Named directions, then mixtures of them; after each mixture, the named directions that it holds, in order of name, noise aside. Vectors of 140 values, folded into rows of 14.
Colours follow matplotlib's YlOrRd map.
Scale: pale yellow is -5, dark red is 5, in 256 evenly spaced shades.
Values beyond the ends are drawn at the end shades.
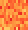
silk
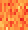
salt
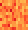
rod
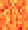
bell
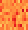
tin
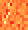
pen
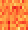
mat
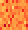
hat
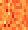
hat, pen, rod.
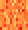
bell, hat.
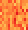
mat, tin.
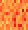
tin.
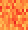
mat, silk, tin.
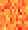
bell, silk.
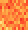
salt, silk.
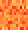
bell, mat, salt.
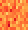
mat, rod.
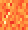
pen.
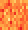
bell, salt.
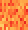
salt.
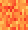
rod, silk.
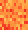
rod, silk.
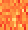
tin.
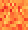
bell, pen, rod.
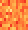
rod.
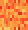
silk.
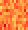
hat, silk, tin.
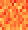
bell, rod, silk.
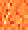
pen.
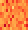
hat.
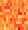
bell, silk, tin.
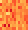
hat, rod.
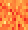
pen, rod, tin.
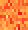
bell, pen, silk.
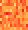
rod, tin.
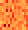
hat, rod.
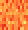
hat, mat, salt.
